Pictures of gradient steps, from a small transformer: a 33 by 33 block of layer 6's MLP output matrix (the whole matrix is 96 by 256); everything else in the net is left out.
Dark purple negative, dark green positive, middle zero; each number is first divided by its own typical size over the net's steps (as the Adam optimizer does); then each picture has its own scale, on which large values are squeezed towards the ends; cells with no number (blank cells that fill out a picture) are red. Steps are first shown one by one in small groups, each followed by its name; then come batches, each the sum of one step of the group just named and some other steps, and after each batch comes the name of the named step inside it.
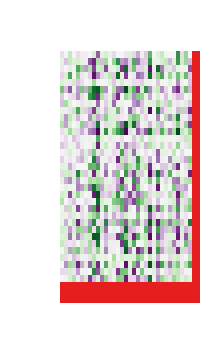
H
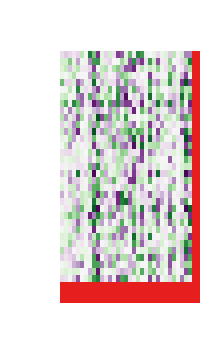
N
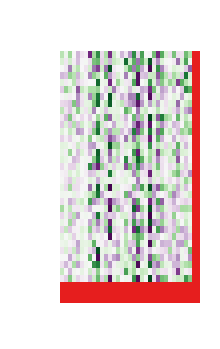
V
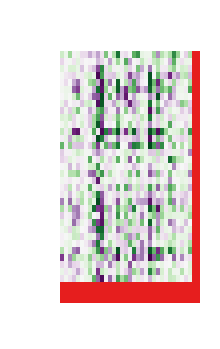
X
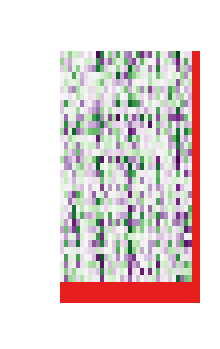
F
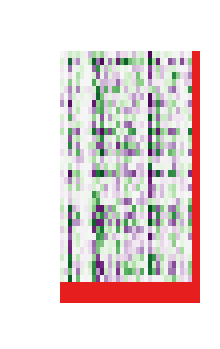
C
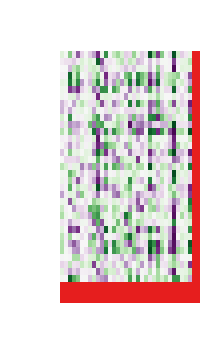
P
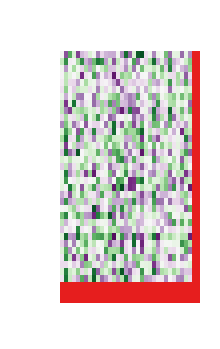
N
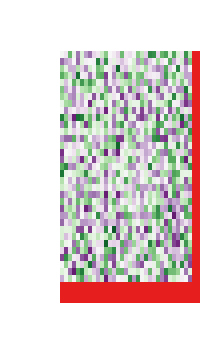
P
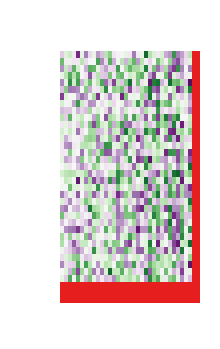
P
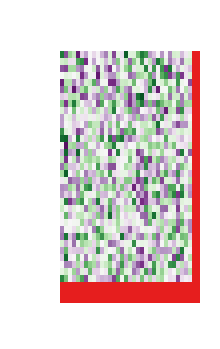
X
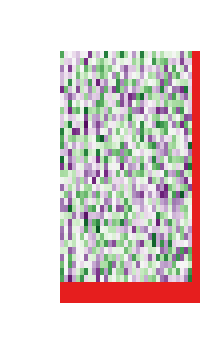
X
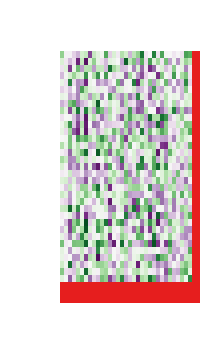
V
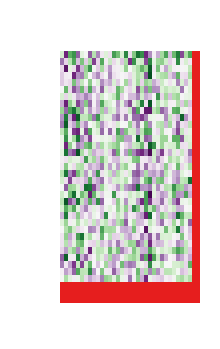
X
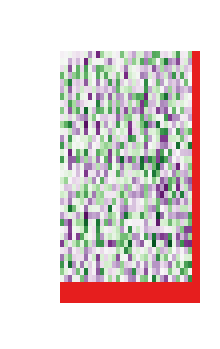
F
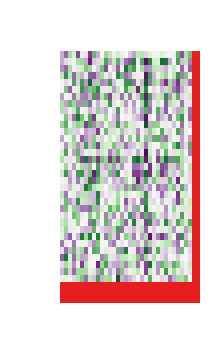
H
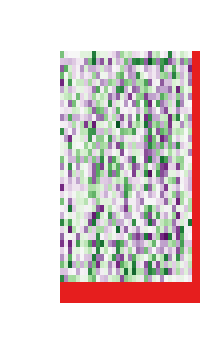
C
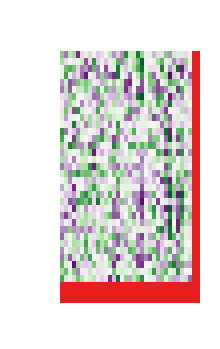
X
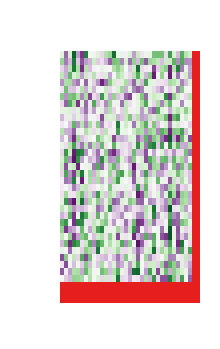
X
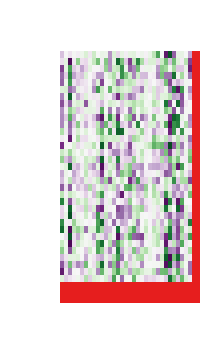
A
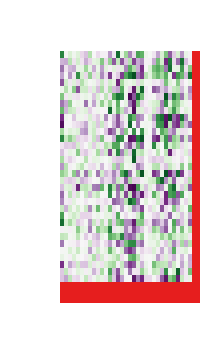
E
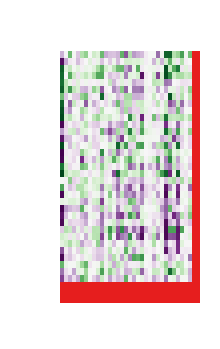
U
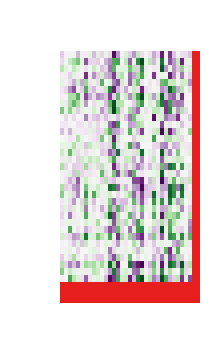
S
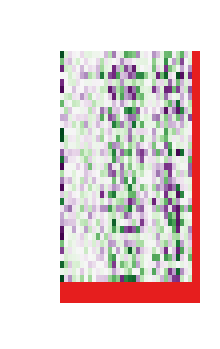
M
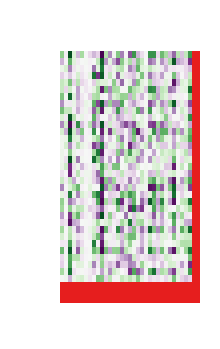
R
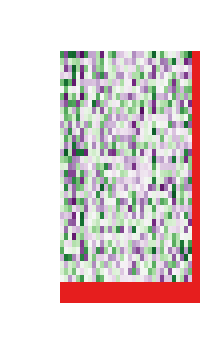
R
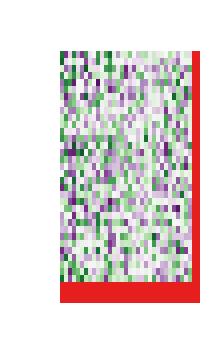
M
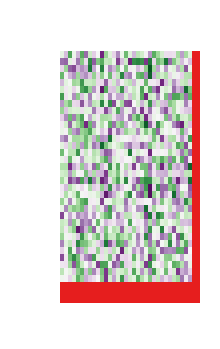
R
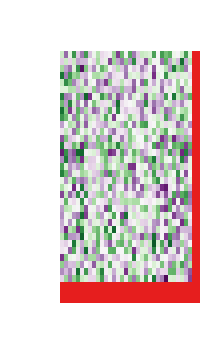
U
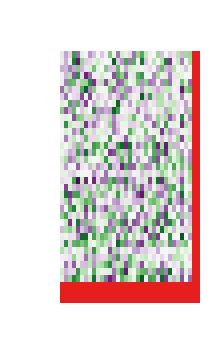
S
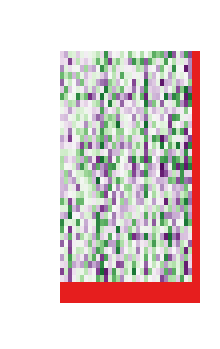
A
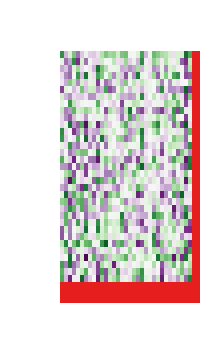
M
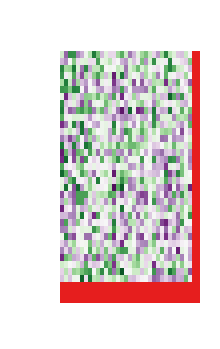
U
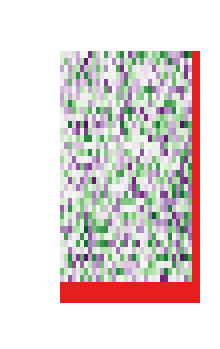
E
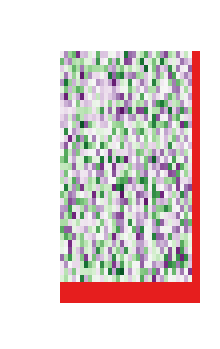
A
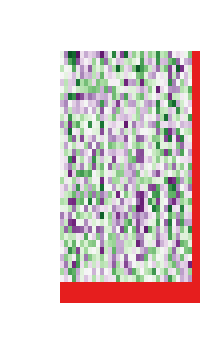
R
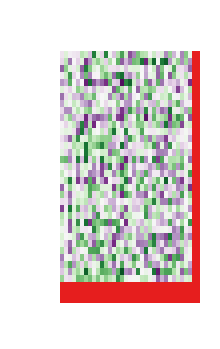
A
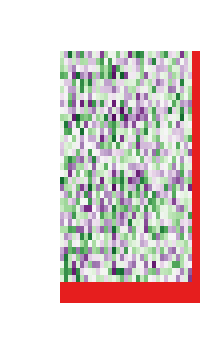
R
